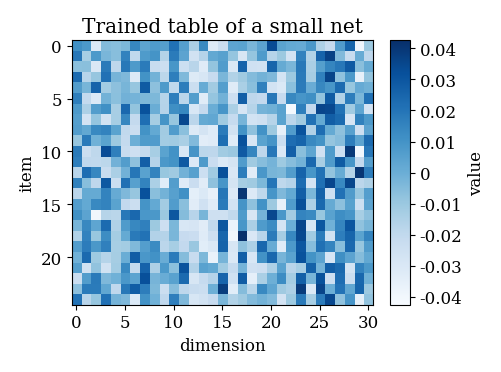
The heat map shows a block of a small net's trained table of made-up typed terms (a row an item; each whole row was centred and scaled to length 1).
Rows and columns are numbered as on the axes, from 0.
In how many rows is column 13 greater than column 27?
2
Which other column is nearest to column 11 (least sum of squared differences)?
9
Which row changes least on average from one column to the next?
0
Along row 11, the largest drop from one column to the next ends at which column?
12
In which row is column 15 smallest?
11
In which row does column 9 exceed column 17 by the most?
4
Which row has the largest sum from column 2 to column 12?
22
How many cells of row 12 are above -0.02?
27
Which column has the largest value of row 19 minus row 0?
15
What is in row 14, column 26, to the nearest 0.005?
-0.025
